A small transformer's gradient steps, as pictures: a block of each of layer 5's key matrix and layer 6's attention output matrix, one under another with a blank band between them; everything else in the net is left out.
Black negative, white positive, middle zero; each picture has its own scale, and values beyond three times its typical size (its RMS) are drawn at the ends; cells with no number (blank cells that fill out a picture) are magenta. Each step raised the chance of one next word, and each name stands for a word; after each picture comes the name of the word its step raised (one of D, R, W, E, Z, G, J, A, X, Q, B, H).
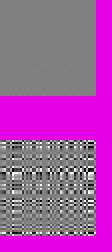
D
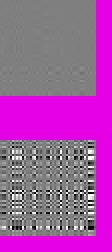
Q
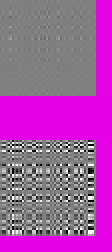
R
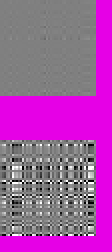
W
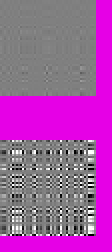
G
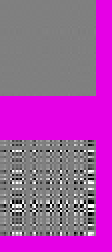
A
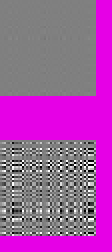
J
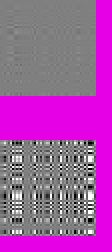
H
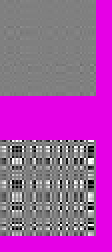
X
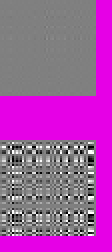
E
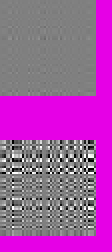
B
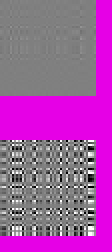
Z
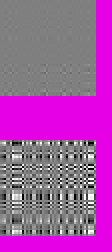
H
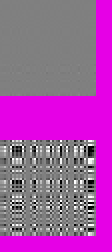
X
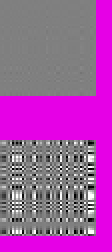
H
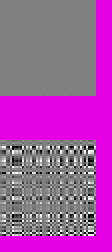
E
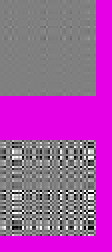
Q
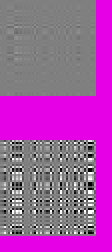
D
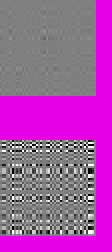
R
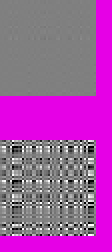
X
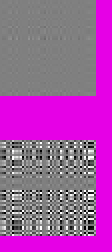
Q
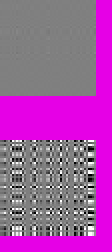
Z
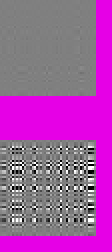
J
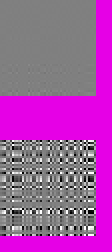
Z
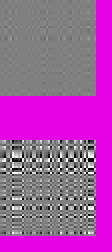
B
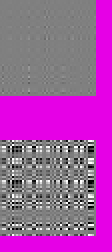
X
